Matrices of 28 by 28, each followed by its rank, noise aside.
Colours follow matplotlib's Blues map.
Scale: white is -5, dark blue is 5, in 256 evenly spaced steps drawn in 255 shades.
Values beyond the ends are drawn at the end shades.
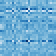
two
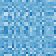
two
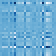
one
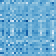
three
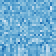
six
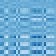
one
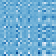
two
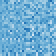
six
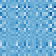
two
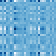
one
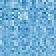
four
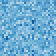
six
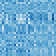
three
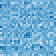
six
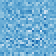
three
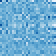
three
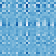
one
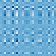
one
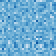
four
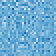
four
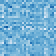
four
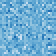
six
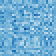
four
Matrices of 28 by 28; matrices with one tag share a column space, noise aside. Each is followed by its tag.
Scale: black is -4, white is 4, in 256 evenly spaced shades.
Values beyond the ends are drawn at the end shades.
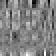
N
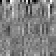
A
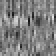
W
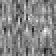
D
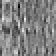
D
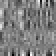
N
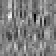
W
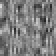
D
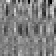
A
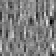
W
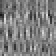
W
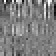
A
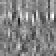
W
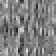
D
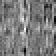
D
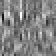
W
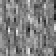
D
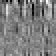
A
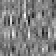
W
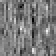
D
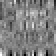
N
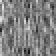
D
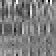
A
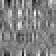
N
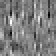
W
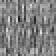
D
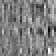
D
